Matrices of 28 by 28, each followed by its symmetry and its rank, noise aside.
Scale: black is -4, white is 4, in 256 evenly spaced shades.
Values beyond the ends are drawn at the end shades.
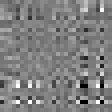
no symmetry, rank two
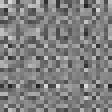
no symmetry, rank two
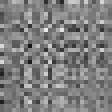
antisymmetric, rank two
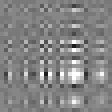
symmetric, rank one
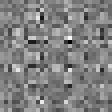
no symmetry, rank three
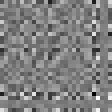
symmetric, rank two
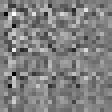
no symmetry, rank three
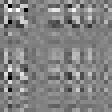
no symmetry, rank two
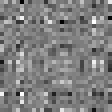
no symmetry, rank three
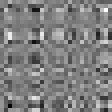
antisymmetric, rank two
